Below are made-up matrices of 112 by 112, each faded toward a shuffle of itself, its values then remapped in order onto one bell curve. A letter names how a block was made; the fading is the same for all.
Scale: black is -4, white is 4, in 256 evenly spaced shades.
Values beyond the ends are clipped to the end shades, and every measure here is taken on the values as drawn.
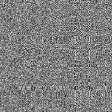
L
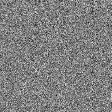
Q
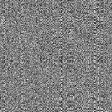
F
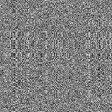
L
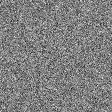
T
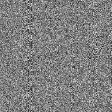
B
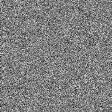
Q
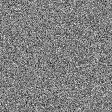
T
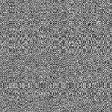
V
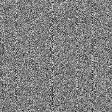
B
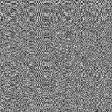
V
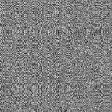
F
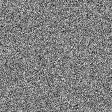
T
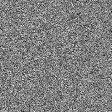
Q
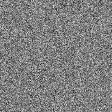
Q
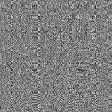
F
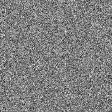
Q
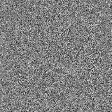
Q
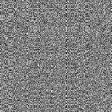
L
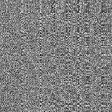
L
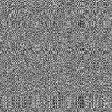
V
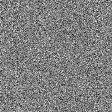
Q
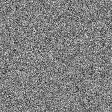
T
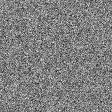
T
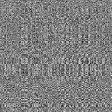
V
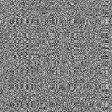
V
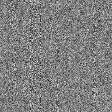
B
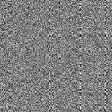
L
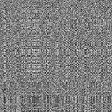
V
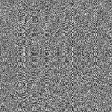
F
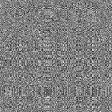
V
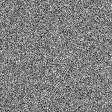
T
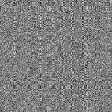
F
